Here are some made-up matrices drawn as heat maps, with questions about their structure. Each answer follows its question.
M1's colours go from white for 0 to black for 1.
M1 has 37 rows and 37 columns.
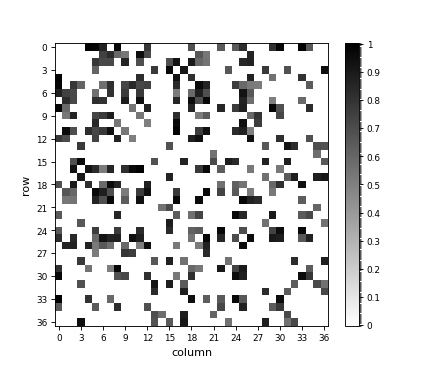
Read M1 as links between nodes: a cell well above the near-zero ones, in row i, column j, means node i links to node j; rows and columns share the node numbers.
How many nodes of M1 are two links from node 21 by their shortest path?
9
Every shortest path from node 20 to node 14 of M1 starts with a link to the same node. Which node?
node 2
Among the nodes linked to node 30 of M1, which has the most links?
node 25
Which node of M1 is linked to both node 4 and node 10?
node 16
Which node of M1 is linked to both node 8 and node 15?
node 24
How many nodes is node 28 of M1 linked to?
7
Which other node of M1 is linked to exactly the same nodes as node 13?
node 17
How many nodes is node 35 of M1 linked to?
5
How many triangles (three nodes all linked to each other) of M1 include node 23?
6
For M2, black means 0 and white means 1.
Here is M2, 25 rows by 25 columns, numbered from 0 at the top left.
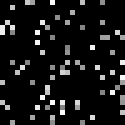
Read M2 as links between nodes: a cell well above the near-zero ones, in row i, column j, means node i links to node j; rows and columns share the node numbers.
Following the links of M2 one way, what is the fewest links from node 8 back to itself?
3
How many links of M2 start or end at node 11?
1
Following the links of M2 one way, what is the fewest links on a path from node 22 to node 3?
4
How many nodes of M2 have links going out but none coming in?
1
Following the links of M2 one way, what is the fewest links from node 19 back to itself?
4
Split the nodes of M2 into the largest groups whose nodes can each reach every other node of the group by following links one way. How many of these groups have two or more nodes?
1
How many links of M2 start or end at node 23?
5
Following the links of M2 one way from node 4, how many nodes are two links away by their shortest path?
9
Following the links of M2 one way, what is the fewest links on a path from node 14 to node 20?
3
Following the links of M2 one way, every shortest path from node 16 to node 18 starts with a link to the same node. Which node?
node 6
